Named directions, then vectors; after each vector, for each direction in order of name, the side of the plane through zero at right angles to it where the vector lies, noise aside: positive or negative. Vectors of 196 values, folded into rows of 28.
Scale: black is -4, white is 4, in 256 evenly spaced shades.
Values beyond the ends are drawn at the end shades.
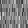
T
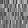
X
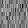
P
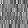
negative, negative, negative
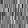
positive, negative, positive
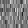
negative, positive, positive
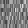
negative, positive, positive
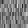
positive, negative, positive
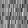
positive, negative, negative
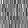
negative, negative, negative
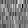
positive, negative, positive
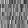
positive, negative, negative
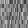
positive, negative, negative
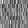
negative, negative, negative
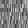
negative, positive, positive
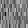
negative, negative, positive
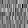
positive, negative, positive
